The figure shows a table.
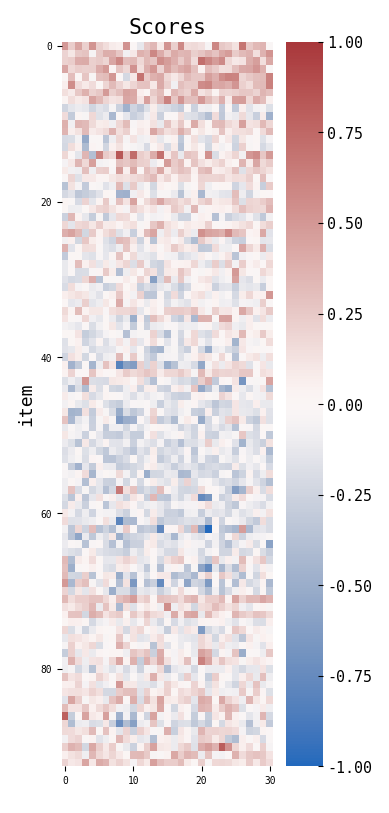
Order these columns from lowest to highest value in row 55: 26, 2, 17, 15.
17, 26, 15, 2
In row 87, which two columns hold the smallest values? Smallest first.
8, 10
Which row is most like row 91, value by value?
73
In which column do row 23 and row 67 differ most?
21
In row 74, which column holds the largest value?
12
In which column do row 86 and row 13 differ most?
0
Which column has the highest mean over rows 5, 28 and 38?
30
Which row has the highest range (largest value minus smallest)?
62
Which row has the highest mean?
2
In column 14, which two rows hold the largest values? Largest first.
14, 2
